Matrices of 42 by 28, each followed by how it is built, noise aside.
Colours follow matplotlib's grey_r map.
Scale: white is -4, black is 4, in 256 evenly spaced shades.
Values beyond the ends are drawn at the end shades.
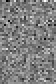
uneven rows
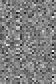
low rank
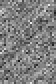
Hankel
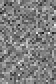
Hankel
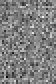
blocks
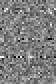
uneven rows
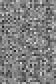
blocks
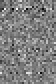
uneven rows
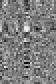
low rank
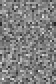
repeating columns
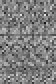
repeating columns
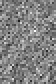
Hankel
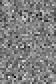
uneven rows
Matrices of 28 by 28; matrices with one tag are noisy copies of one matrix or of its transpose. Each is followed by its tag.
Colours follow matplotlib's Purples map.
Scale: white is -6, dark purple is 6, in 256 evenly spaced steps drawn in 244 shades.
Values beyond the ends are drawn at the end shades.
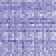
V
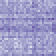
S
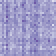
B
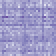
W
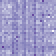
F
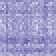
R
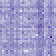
R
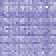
F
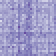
S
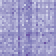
S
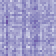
B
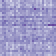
W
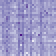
V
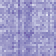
S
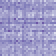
V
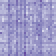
W
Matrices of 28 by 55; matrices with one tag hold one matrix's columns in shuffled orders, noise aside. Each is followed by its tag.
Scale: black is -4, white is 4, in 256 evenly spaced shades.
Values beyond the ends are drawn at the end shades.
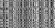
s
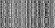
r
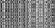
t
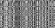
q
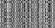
t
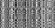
s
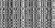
s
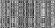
r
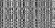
s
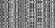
t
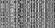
t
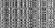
s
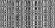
q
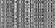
t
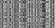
t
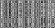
r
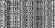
q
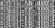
q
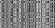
t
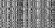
s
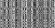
s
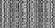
t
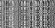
q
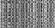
t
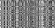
q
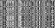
q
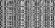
q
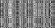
r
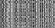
t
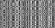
q
